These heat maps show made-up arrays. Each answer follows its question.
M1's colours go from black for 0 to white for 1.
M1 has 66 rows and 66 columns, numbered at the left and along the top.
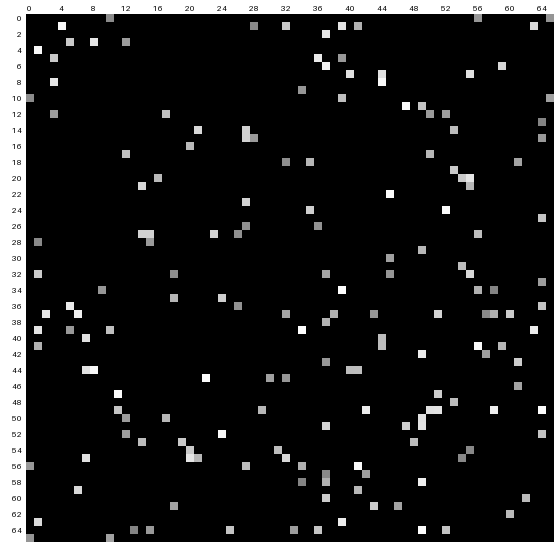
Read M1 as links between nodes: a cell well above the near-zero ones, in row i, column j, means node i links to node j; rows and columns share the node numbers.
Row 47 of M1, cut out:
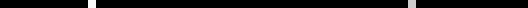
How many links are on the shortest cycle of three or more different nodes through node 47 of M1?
4
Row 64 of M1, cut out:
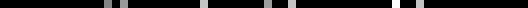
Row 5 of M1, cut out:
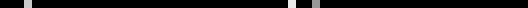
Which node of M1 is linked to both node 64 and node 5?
node 36
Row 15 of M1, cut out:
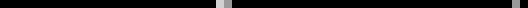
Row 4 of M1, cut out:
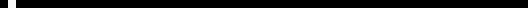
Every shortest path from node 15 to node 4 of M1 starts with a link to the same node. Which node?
node 28
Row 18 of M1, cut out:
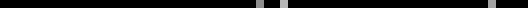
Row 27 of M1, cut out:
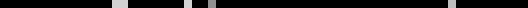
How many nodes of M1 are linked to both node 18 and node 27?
0
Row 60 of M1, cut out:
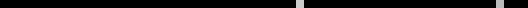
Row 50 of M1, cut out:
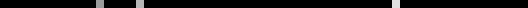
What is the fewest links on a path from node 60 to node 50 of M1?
4
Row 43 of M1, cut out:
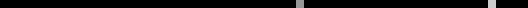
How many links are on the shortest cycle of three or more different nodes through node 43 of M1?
5
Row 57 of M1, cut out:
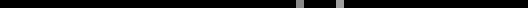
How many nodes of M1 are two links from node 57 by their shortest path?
9
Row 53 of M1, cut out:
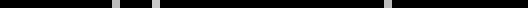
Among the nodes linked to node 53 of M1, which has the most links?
node 14
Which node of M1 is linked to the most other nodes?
node 37
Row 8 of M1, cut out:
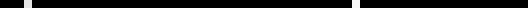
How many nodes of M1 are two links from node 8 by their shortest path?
5
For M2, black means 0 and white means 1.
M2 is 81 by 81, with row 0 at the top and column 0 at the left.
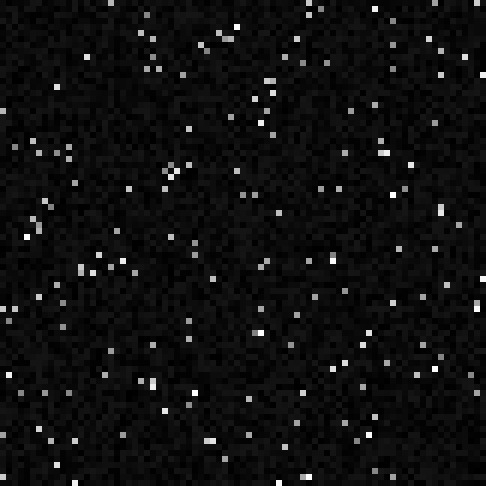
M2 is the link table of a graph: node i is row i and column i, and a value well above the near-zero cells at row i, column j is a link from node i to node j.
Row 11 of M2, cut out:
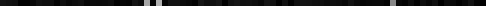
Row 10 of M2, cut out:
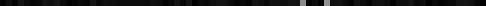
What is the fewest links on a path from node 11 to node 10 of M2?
3
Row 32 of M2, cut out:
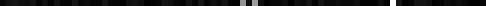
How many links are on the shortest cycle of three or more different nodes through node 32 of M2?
7
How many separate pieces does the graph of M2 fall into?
5
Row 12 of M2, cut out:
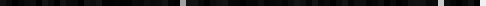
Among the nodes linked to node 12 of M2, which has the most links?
node 73
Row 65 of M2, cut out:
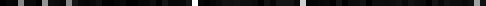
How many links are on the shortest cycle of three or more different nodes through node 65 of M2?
3
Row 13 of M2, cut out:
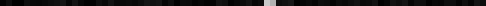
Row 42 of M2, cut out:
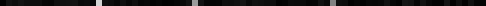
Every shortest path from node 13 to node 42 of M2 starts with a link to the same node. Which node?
node 44
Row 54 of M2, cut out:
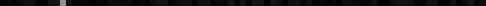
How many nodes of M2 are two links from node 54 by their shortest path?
1
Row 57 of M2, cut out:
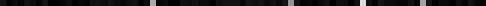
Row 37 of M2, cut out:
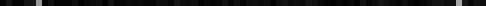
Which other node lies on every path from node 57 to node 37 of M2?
node 6
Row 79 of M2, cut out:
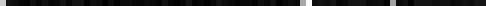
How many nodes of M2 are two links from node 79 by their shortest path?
9
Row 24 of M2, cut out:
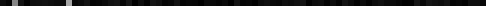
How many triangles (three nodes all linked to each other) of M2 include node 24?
0
